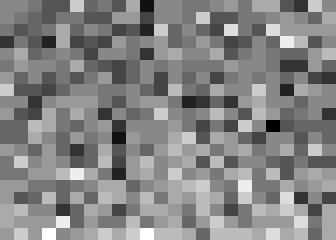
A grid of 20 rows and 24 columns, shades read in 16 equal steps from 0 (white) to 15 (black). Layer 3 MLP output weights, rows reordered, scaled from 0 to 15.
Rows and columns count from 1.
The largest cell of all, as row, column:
11, 20
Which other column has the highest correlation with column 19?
1
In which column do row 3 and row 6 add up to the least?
17
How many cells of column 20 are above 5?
15
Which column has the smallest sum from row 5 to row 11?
19
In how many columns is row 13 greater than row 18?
14
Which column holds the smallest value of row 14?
2
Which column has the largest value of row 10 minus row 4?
21
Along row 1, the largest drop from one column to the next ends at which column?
23
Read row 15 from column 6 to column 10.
1 5 8 13 6
